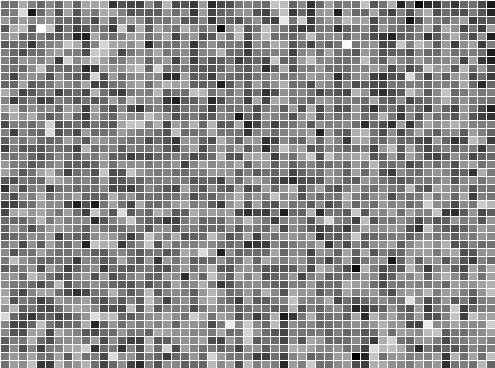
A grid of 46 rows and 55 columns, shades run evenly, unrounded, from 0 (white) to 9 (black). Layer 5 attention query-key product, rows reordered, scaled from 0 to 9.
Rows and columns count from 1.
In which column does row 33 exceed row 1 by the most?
44
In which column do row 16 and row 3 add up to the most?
46
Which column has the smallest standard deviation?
38
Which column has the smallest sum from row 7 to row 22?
18
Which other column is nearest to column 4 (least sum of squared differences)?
49
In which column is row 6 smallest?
39
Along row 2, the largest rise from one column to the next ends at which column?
4
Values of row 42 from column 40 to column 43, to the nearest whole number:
5 6 5 3
